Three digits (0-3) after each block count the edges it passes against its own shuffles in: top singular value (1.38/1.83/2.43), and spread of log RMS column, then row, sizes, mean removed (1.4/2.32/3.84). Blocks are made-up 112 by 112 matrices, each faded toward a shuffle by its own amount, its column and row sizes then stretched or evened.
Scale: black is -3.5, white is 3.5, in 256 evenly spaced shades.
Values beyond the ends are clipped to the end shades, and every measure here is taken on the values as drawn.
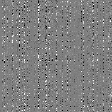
1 3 1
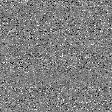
1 0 2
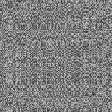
3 0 0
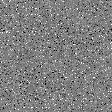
0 0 1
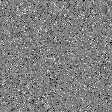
1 0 0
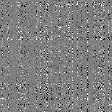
1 3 2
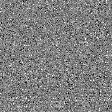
1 1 1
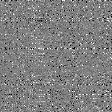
2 1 2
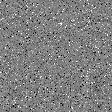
1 0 0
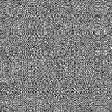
3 0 1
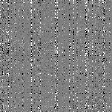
2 3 2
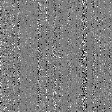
1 3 0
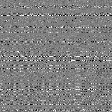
3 0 3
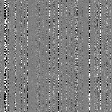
3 3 0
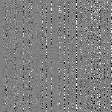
2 3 1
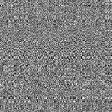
3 1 2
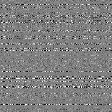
3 0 3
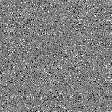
2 0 1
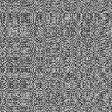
3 2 0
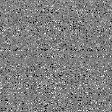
0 1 2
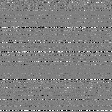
3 0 3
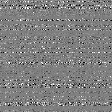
2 1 3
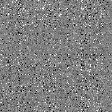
0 2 2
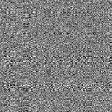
3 1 2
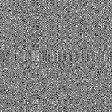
3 1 0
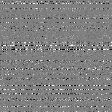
3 0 3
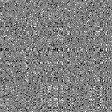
3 1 1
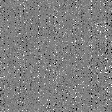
0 2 0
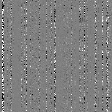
2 3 0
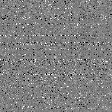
1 1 2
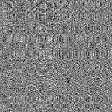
3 1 0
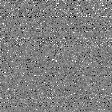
2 0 2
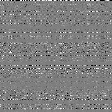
3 1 3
